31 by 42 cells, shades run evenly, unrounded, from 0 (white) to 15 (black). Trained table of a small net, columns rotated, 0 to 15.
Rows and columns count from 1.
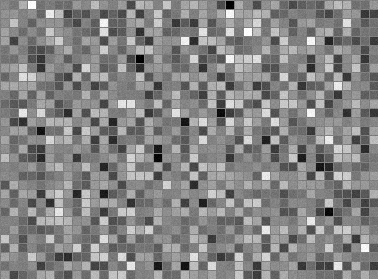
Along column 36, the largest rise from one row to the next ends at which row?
17
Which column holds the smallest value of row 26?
30
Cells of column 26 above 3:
26
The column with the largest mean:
41
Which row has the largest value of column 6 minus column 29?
23
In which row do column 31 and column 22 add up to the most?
5
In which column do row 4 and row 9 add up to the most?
25
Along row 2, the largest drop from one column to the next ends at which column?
6
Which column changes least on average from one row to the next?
19
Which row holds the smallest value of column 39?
3
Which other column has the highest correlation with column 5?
35
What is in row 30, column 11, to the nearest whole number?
11
